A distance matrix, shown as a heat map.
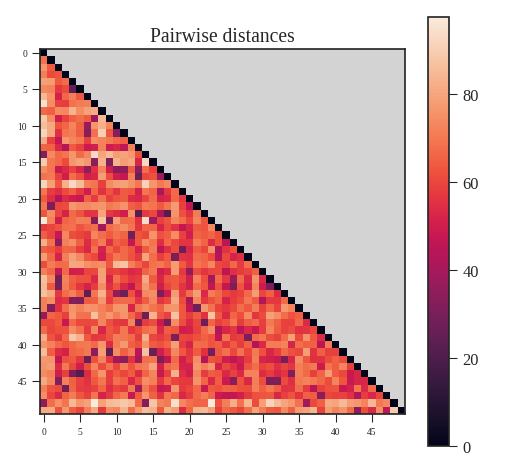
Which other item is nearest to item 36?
14
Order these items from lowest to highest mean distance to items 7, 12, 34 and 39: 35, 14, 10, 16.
16, 35, 10, 14
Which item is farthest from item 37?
49
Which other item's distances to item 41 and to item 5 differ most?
15
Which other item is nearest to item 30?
20
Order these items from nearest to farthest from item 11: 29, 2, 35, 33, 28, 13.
33, 13, 2, 28, 35, 29
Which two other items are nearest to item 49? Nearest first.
43, 47
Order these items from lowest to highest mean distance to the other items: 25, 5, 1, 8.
25, 5, 1, 8
